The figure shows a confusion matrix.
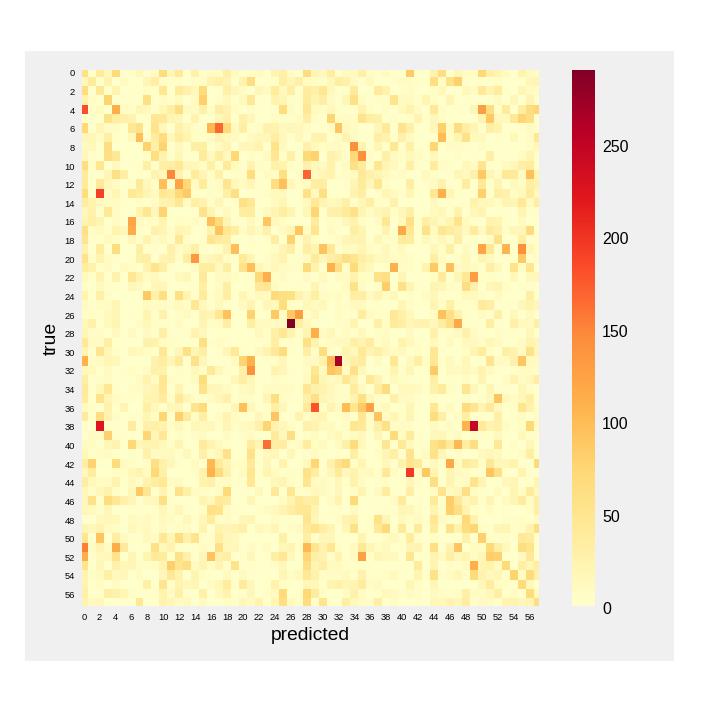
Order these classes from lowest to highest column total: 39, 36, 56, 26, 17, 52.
36, 39, 52, 26, 17, 56
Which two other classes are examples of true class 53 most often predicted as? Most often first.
49, 11
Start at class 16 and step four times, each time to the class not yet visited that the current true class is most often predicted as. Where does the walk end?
23
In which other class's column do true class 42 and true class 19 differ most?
55
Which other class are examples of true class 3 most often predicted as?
15
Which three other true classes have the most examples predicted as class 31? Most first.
21, 32, 5
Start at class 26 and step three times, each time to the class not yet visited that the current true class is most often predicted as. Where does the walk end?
46
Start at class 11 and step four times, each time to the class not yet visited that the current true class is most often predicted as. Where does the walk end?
10
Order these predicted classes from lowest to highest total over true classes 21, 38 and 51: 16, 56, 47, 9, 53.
53, 16, 47, 9, 56
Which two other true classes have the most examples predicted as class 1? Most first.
42, 46
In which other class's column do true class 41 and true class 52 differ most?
35
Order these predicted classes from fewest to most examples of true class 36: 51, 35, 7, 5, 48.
7, 5, 51, 48, 35
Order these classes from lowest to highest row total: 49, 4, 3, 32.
3, 32, 49, 4
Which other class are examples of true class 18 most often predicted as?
26
